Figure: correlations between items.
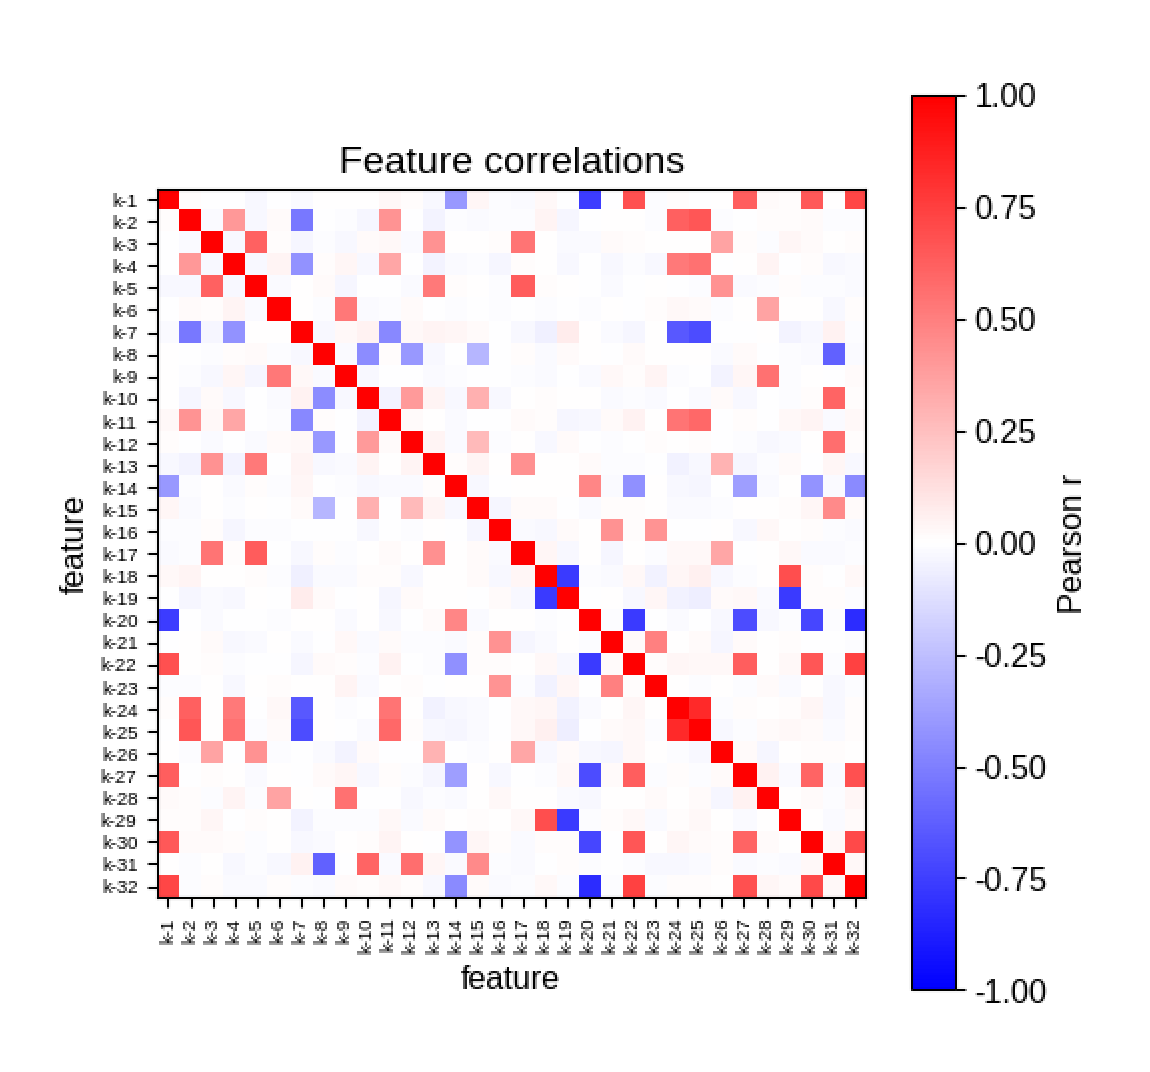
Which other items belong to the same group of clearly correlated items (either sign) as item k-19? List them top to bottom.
k-18, k-29
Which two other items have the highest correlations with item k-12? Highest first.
k-31, k-10
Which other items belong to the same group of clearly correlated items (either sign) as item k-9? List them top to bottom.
k-6, k-28
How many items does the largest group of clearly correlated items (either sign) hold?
7
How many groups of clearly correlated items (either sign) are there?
7
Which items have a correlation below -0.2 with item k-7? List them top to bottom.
k-2, k-4, k-11, k-24, k-25
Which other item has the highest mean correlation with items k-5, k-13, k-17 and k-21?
k-3
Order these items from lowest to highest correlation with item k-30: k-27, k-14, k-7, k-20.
k-20, k-14, k-7, k-27
